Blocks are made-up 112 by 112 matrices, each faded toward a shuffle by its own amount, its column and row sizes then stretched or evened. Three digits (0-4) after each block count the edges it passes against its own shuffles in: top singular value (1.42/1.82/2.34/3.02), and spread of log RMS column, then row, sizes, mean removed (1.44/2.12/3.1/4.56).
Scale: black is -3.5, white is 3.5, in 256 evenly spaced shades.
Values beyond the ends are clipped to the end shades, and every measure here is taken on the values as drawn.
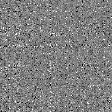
1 2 2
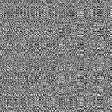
4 1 3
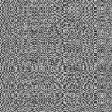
4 3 0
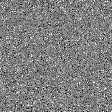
1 0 1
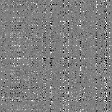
3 3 2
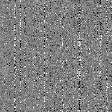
2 3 0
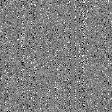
1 3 0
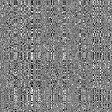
4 3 0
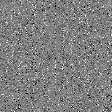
0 2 0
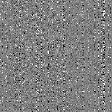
2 3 1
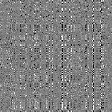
4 3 1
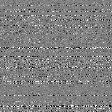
2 1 4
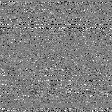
2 0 3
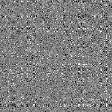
3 2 2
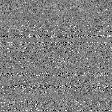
1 0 3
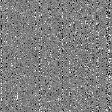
2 3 0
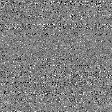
0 1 3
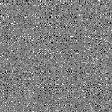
3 1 2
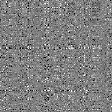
3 2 2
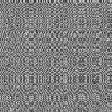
4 0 3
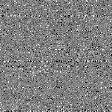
2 1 2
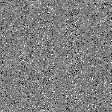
0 2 0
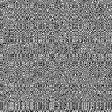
4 0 2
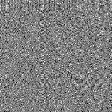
3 1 0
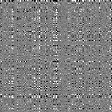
4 3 3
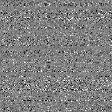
2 1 3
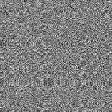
3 0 1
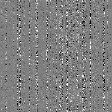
1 4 1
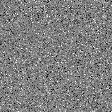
1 0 1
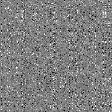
2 2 0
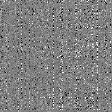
1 3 2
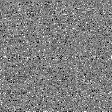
1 0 2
